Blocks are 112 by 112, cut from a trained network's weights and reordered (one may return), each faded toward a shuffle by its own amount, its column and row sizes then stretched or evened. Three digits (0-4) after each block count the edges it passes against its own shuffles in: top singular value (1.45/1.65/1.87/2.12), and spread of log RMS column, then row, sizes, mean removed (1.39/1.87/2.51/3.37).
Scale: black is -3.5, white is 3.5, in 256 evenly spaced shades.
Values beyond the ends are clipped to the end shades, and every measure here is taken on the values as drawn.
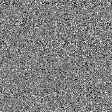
0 1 3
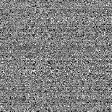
2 2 1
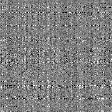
3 2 4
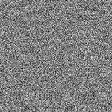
3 0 0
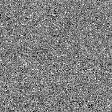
0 0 2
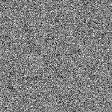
1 1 1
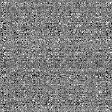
2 3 3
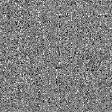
0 3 2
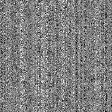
3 3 0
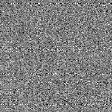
2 1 3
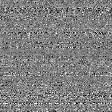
1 0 4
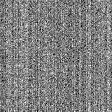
4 0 1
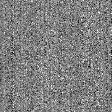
0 2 0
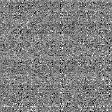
1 3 2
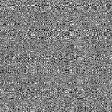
4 0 4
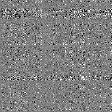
0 4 4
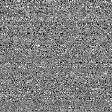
0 0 3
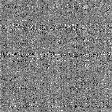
1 1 3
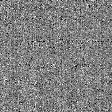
0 0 2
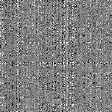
3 4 3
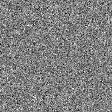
0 0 1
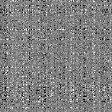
3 3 4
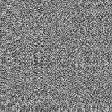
4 1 0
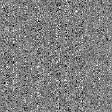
0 4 0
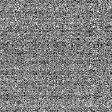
2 3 1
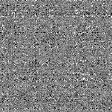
0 2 3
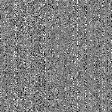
0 4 1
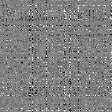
1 4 4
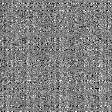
3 0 4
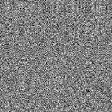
4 1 2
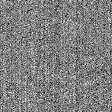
1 0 1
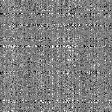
3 3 4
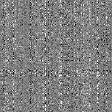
2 4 3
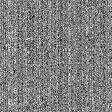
3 2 0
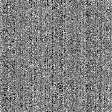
3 2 2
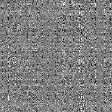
2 4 0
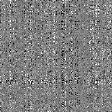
1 4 3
